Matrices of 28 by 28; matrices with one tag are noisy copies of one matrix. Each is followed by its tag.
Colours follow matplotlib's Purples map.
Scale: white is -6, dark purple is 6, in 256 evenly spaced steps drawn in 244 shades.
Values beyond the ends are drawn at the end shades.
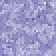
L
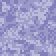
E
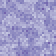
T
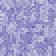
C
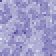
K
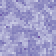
T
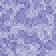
L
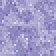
T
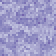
L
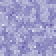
C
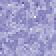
L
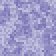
K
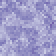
T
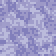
T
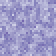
C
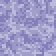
L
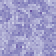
K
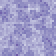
K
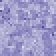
K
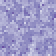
C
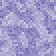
T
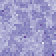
K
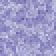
L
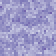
L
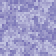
E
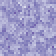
C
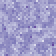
C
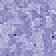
K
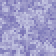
E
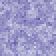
L
